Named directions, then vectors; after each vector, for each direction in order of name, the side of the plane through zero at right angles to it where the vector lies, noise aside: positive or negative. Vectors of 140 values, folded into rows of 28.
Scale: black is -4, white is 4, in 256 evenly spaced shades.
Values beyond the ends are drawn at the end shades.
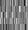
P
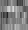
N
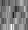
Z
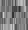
negative, negative, positive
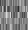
negative, positive, positive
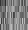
positive, positive, positive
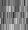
positive, positive, positive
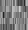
positive, positive, negative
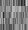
positive, positive, negative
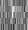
positive, positive, negative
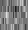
negative, positive, positive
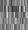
negative, positive, positive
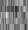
negative, positive, positive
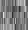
negative, negative, positive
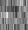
negative, positive, positive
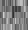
negative, negative, positive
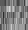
positive, positive, positive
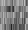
negative, negative, negative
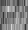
positive, positive, positive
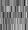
positive, positive, positive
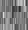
negative, negative, positive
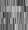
positive, positive, negative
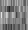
negative, positive, negative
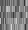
positive, positive, positive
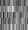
positive, positive, positive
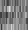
positive, negative, positive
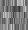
negative, negative, positive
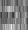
positive, negative, positive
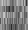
negative, negative, negative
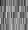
positive, positive, positive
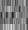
positive, negative, positive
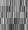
negative, negative, negative
